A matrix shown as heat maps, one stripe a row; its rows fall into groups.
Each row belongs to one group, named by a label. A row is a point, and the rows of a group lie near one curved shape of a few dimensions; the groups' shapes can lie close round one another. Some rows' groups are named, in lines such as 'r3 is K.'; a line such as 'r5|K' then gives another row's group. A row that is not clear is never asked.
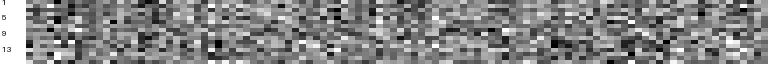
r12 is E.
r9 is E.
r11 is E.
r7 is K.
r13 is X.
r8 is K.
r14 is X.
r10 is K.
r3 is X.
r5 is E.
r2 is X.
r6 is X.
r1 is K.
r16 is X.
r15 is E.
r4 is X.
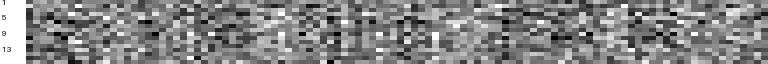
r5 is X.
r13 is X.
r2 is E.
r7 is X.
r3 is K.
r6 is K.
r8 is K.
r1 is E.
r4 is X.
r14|K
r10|E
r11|E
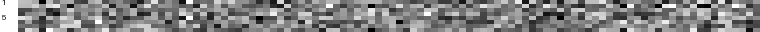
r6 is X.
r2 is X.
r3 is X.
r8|X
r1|K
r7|K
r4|E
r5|K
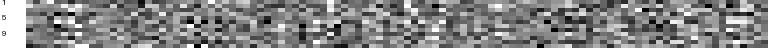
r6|K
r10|E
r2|E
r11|K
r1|X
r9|E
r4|K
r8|E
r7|E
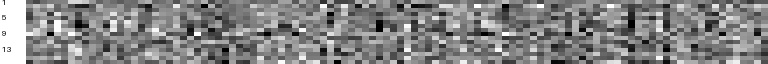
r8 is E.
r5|E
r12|E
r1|K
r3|K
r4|X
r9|K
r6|X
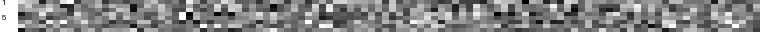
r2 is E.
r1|K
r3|E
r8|X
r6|K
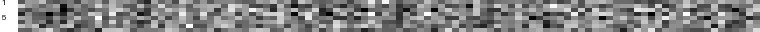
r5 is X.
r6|K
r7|K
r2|E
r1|E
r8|X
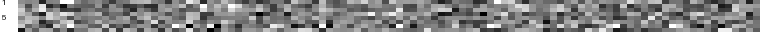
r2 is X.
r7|E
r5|E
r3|X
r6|K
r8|E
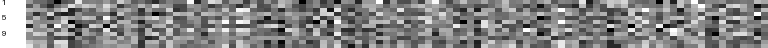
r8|X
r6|E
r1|E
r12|E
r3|E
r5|X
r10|K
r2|X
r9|X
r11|E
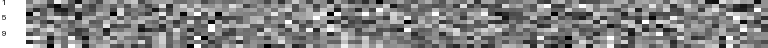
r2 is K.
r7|X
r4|E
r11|X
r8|X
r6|X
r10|K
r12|K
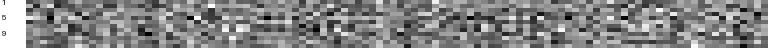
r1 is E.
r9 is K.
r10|K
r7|E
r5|K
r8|E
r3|X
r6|X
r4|X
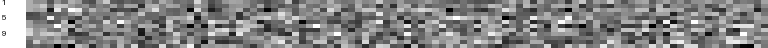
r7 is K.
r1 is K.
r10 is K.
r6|E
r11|K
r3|K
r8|E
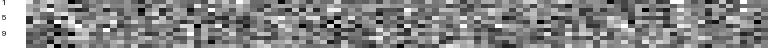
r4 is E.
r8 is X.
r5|E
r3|X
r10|K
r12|K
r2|K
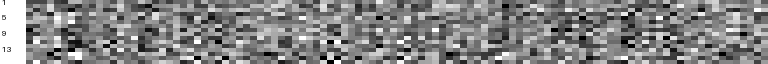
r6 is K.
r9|X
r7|X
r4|X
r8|E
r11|E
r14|K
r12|X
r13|K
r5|E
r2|K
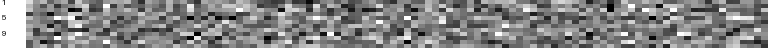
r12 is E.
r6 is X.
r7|K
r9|E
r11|X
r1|E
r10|K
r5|K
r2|X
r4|X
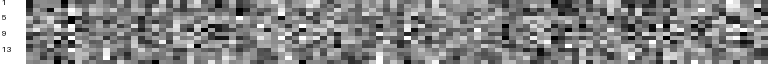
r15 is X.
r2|E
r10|E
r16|E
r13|X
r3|X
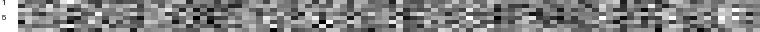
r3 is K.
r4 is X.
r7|E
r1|E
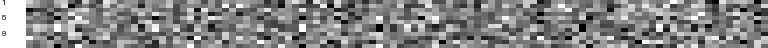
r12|E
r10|K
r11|X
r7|E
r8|E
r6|K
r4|X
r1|X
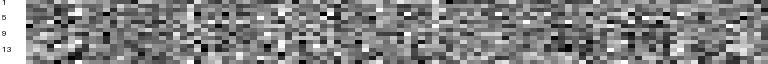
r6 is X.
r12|K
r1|K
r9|X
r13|K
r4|E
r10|E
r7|E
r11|E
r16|E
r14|X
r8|K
